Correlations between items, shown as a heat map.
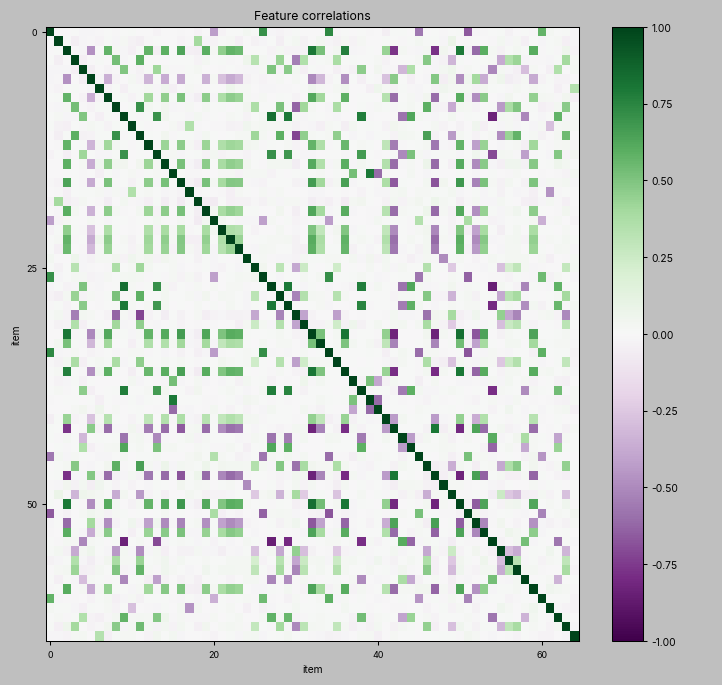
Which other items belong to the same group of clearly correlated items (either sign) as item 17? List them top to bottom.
10, 61
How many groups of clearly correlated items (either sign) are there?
9
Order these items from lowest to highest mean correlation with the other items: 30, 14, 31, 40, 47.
47, 30, 40, 31, 14
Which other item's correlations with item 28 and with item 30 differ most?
11
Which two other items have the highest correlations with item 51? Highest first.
45, 20
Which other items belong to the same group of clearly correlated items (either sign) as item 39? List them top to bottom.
15, 37, 40
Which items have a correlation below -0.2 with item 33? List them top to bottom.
5, 42, 47, 52
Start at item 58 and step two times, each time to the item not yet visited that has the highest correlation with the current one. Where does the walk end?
43
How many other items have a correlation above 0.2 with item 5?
3
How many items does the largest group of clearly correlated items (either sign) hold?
20
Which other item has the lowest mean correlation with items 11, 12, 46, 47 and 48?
30
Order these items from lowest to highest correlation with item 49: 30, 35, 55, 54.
35, 54, 55, 30
